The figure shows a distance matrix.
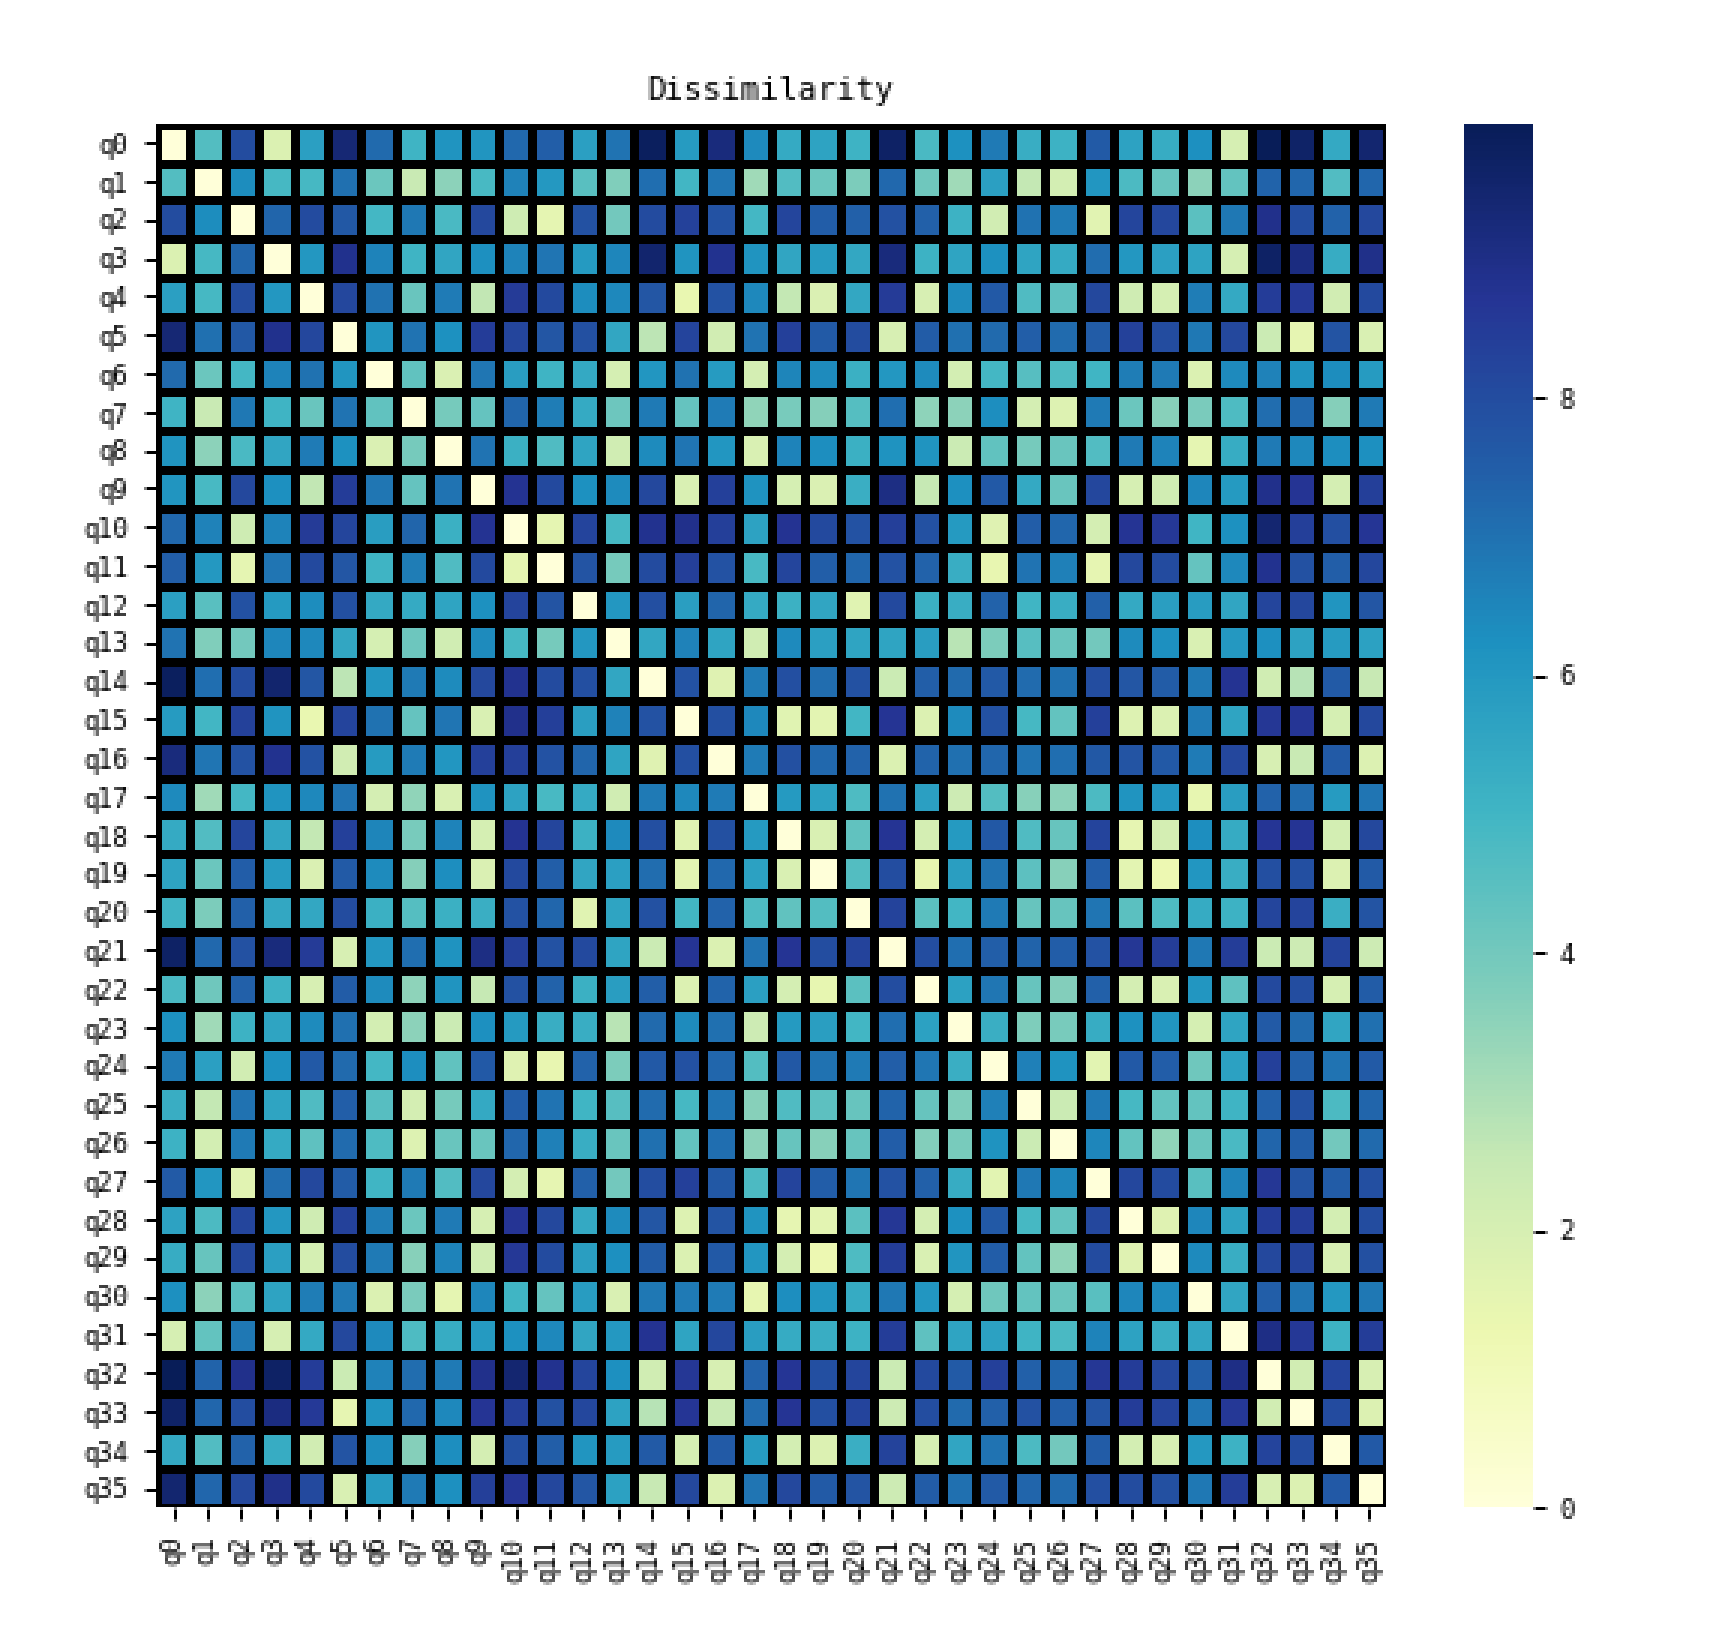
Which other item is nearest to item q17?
q30
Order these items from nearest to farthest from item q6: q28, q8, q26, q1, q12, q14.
q8, q1, q26, q12, q14, q28
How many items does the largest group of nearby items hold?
9
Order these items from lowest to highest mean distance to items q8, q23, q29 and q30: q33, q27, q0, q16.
q27, q0, q16, q33
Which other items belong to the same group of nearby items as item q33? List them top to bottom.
q5, q14, q16, q21, q32, q35
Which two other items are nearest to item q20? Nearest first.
q12, q1
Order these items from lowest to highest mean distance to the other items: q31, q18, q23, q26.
q26, q23, q18, q31
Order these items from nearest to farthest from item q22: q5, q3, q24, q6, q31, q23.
q31, q3, q23, q6, q24, q5
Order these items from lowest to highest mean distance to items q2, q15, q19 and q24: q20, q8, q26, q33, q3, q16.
q26, q8, q20, q3, q16, q33
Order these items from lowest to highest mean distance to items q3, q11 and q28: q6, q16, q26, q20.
q26, q20, q6, q16
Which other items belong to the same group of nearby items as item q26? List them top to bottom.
q1, q7, q25
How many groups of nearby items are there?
7
